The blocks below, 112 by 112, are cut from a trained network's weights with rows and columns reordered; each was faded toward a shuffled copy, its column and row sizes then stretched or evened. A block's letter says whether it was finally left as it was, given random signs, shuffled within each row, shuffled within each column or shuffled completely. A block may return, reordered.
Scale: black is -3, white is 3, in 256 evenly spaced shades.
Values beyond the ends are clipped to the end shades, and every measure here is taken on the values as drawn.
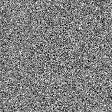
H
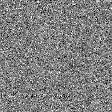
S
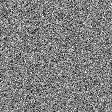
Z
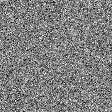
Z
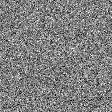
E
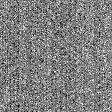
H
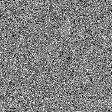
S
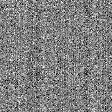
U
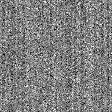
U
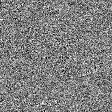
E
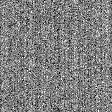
H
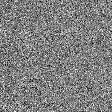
S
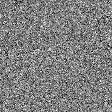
H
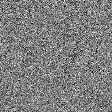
S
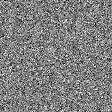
H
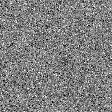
E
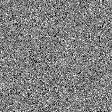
S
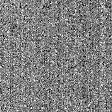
U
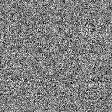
U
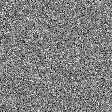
Z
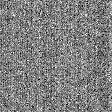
H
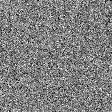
Z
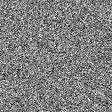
Z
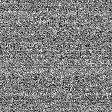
E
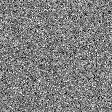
Z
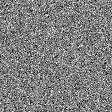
Z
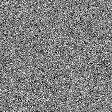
E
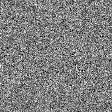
S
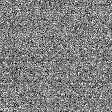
E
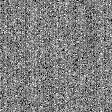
H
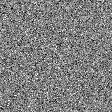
Z
